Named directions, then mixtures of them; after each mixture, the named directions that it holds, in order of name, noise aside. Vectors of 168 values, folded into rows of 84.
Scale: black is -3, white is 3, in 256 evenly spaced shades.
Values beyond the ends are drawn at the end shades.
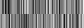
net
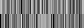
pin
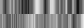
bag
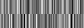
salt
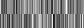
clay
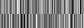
salt.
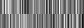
net.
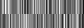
net.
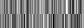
clay, pin, salt.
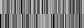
pin.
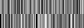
pin, salt.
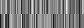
pin.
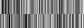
clay, net, salt.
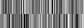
clay, net, salt.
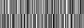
clay, net, salt.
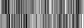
bag, clay, net.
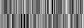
clay, net, salt.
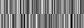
salt.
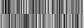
net.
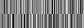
clay, salt.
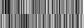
net.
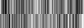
bag, clay, net.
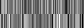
clay, net.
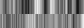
bag.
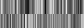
bag, salt.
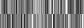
bag, clay, salt.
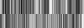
bag, net, pin.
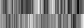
bag.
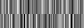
salt.
